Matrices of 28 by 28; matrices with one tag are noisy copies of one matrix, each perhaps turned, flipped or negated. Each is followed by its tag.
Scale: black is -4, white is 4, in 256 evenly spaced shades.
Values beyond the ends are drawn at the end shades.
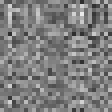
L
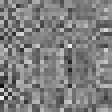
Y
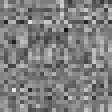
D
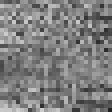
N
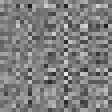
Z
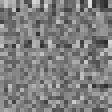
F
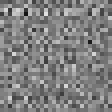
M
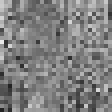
N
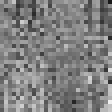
N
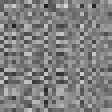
Z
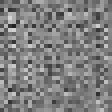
M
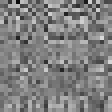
Y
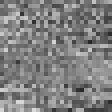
N
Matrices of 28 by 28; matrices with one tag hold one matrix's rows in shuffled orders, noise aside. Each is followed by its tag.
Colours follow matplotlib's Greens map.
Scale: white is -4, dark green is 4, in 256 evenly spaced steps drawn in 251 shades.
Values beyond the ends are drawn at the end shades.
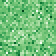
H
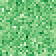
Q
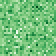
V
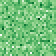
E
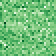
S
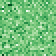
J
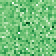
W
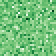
W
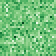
H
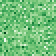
S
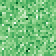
Q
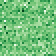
S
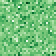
W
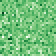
J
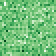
S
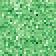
V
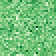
V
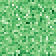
W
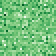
S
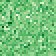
J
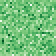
E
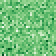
J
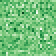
H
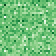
S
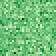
H
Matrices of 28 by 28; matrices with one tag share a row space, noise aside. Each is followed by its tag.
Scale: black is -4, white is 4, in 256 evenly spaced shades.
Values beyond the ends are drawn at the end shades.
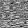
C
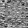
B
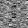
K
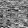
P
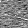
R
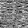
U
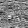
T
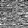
U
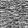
T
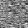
T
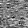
P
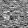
C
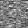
K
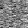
K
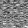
C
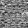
B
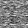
C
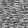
C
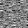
K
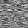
R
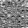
B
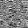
K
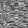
P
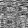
U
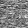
T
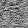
C
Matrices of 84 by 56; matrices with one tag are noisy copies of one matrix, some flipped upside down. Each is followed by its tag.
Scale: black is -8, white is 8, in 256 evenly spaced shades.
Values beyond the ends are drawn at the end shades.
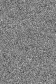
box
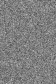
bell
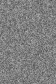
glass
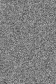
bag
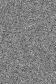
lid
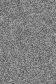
box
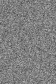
lid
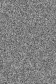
bag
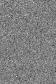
bell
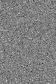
lid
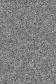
bag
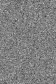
bag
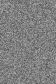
bag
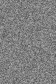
lid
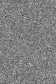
bag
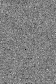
bag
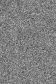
box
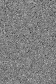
bell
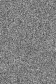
box
